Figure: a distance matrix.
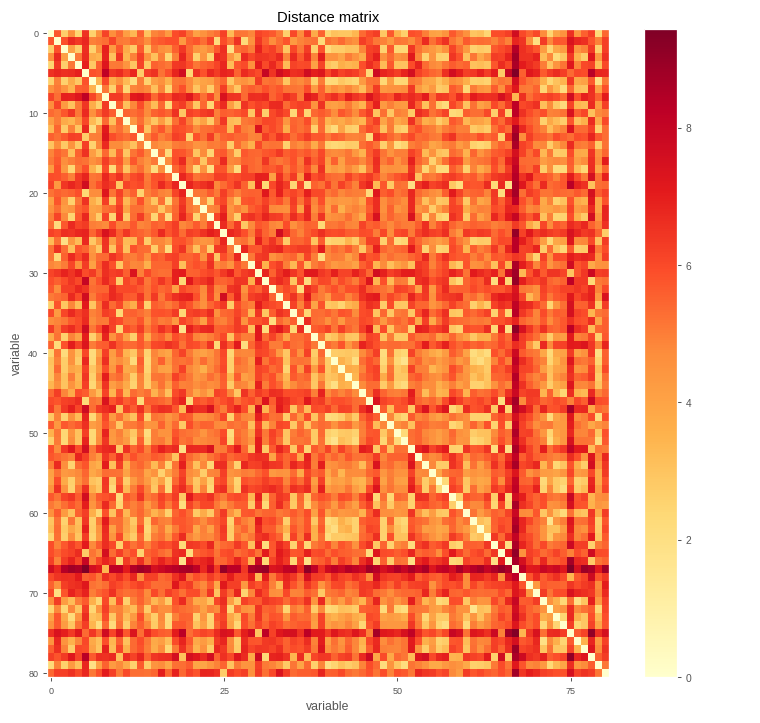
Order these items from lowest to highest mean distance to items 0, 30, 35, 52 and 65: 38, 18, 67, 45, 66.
66, 38, 45, 18, 67
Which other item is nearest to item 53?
18
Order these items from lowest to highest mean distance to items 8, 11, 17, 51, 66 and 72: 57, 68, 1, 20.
57, 1, 20, 68
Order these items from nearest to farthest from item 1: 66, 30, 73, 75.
66, 73, 30, 75
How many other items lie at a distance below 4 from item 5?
4
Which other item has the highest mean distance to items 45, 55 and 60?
67
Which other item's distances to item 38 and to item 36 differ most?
32
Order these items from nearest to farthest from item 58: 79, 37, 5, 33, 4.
37, 79, 4, 33, 5
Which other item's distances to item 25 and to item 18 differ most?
80
